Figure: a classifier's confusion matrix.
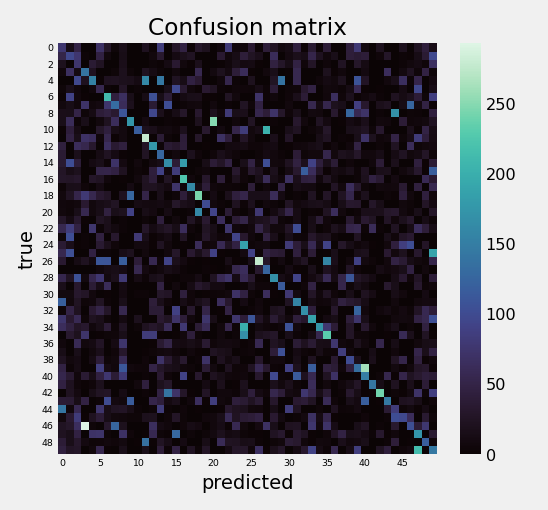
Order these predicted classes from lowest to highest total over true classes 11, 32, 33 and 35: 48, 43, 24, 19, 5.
43, 5, 19, 48, 24
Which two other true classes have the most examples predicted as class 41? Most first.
22, 16
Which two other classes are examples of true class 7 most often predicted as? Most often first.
46, 14
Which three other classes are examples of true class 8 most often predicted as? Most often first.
44, 38, 12
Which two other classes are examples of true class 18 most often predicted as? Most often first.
9, 3
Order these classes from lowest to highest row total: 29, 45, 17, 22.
29, 17, 45, 22
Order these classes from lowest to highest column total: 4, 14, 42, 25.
42, 25, 4, 14
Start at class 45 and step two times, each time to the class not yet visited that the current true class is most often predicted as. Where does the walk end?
0
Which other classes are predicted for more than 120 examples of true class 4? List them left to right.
11, 13, 29
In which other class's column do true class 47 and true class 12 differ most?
15
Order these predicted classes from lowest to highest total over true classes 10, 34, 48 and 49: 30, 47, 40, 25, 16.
25, 40, 16, 30, 47
